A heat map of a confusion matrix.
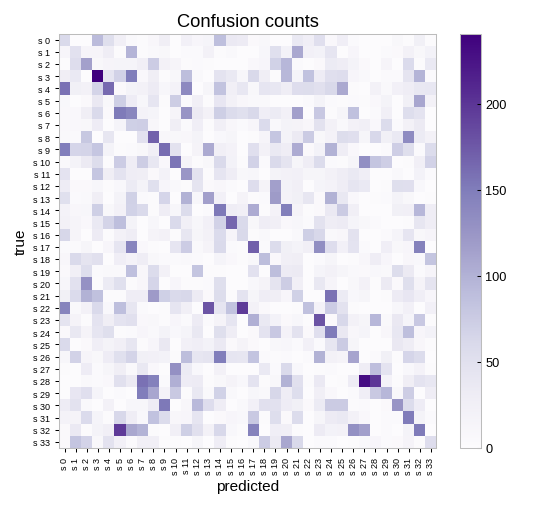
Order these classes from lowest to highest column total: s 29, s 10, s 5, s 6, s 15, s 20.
s 29, s 15, s 10, s 20, s 5, s 6
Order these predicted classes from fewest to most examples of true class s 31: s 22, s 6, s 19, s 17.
s 22, s 6, s 19, s 17
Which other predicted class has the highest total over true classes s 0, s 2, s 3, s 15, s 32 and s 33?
s 5
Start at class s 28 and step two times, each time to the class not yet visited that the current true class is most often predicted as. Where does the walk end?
s 10
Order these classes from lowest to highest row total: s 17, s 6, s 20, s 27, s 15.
s 27, s 20, s 15, s 17, s 6
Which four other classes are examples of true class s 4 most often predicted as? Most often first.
s 0, s 11, s 25, s 14
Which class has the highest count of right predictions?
s 3
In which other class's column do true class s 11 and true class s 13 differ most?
s 19
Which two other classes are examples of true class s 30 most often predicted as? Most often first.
s 9, s 12
